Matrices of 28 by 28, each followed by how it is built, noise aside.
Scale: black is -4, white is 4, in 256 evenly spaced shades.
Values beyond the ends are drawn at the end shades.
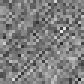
Hankel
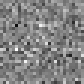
uneven rows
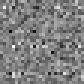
uneven rows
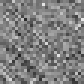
Toeplitz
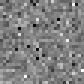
sparse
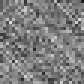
Toeplitz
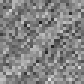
Hankel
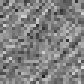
Hankel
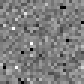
sparse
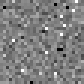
sparse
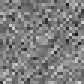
Hankel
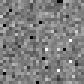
sparse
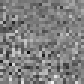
lower triangular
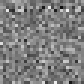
uneven rows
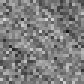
Toeplitz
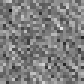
Toeplitz
